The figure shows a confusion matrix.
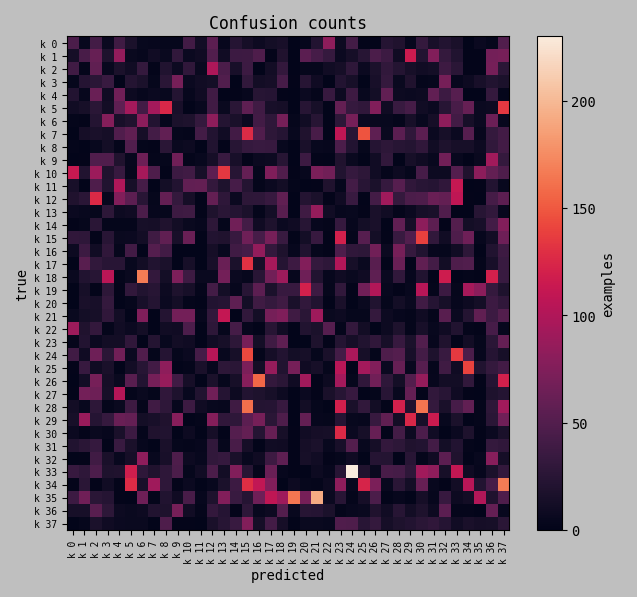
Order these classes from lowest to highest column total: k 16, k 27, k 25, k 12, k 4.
k 27, k 25, k 4, k 16, k 12
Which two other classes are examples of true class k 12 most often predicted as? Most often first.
k 2, k 33
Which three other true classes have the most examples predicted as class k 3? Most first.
k 18, k 6, k 9
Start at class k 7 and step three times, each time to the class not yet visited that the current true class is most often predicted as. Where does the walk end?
k 37
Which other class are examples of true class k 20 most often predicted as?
k 14
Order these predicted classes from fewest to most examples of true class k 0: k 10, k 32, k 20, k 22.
k 20, k 32, k 10, k 22
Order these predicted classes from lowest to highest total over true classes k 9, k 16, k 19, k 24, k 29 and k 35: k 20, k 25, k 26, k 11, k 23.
k 11, k 25, k 23, k 26, k 20
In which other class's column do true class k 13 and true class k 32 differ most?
k 21
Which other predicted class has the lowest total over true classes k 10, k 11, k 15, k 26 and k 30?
k 19
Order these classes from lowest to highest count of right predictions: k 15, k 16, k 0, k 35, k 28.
k 0, k 15, k 16, k 35, k 28
